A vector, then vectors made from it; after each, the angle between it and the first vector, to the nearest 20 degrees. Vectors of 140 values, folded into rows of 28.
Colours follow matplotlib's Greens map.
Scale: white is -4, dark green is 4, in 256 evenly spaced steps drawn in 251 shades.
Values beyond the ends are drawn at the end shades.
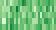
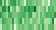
120 degrees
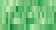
60 degrees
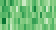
160 degrees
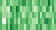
20 degrees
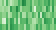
20 degrees
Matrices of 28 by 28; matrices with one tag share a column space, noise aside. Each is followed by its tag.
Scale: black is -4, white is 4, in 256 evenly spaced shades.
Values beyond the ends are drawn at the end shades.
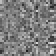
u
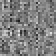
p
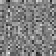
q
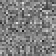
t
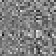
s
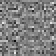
t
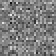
t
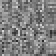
p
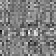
p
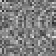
s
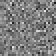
t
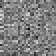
q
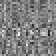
p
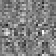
p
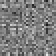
q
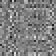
q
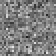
u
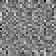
q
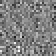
u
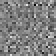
u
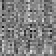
p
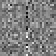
u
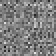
u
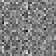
t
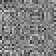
q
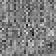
p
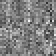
p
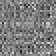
u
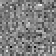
u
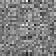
q
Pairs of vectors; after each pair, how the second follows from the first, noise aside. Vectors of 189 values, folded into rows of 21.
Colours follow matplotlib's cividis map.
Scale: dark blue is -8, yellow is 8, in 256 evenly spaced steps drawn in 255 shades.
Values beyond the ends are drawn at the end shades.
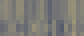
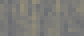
reversed, negated, shrunk.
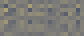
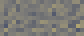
reversed.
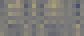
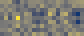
wrapped around, negated, scaled up.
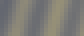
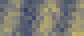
reversed, negated, scaled up.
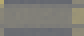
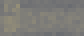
wrapped around, shrunk.
